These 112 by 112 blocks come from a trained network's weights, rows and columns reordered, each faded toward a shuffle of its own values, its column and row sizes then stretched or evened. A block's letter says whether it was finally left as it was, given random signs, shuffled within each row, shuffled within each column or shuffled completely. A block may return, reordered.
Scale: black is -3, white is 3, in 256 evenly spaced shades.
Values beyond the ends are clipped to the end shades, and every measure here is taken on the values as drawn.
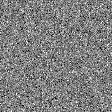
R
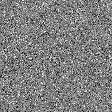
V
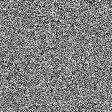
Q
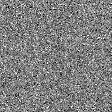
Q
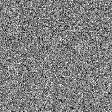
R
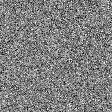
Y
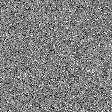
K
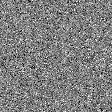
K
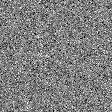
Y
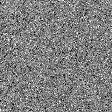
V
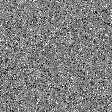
K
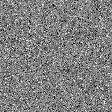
V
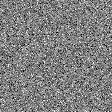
K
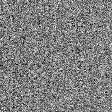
V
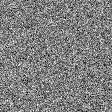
Y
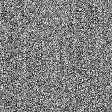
R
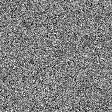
Q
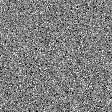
Y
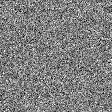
K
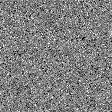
Y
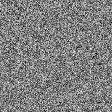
R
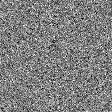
V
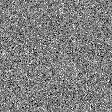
K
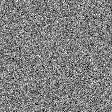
K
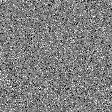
K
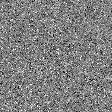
V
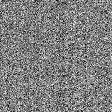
R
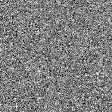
Q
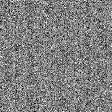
R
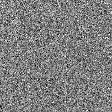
Q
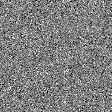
Q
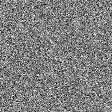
K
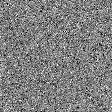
Y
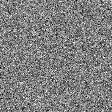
V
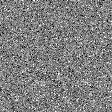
K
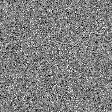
Q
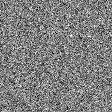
K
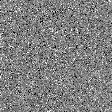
Q
